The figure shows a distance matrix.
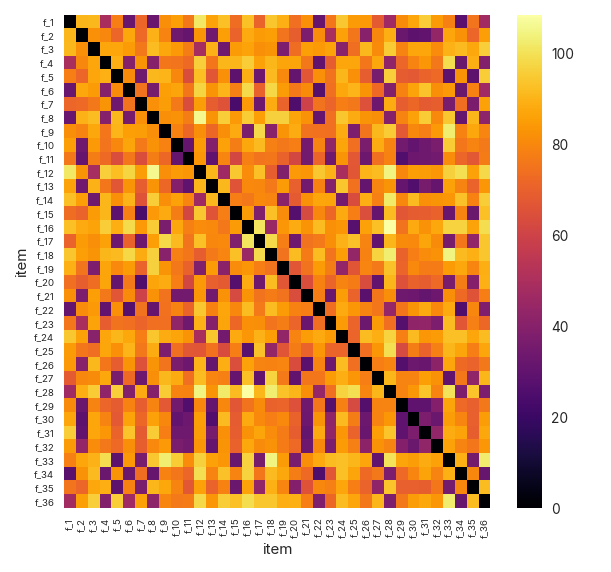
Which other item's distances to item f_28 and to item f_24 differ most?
f_14
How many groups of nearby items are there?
5
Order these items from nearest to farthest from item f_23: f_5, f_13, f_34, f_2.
f_13, f_2, f_34, f_5
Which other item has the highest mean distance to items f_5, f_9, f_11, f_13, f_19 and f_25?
f_28
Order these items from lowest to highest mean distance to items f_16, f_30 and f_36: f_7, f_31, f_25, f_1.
f_25, f_31, f_1, f_7
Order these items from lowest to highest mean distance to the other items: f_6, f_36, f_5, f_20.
f_20, f_5, f_6, f_36
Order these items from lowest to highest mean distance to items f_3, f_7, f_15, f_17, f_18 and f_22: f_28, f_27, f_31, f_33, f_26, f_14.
f_27, f_33, f_14, f_26, f_31, f_28
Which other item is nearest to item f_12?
f_19
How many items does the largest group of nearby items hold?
11
